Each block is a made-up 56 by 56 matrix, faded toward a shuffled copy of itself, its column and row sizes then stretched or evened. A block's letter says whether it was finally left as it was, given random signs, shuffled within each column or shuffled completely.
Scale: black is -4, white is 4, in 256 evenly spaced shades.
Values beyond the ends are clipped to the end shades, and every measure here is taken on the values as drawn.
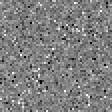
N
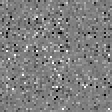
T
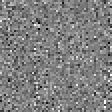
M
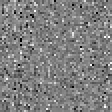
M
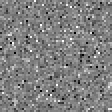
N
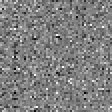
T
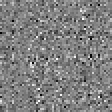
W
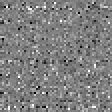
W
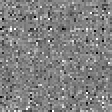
T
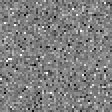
N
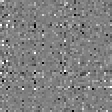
W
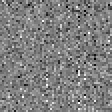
M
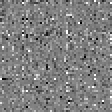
T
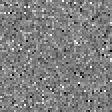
N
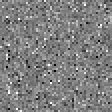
M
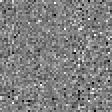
M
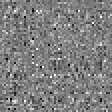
W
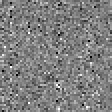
M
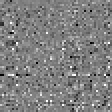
W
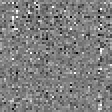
T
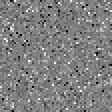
N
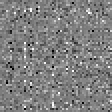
T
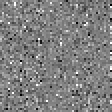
M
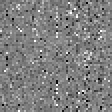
M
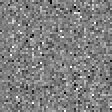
M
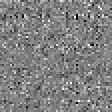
T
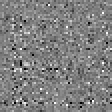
W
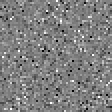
N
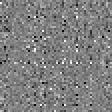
W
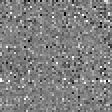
T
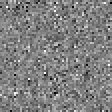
T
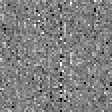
M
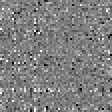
W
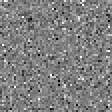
M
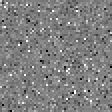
N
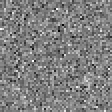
N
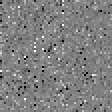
M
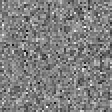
M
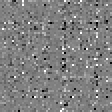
T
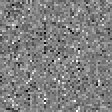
M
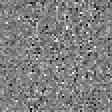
M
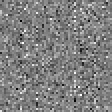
M
